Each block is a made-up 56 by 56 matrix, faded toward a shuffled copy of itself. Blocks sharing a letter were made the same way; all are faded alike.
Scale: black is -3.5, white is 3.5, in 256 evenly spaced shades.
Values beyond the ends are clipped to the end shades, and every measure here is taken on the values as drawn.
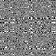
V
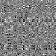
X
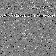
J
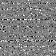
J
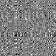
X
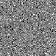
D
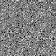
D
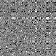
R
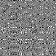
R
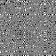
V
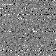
J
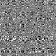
R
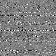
J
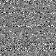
J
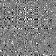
V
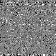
J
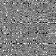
R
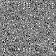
D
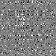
V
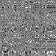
V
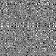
R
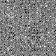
D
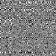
X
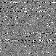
J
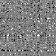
V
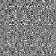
X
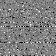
J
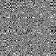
R
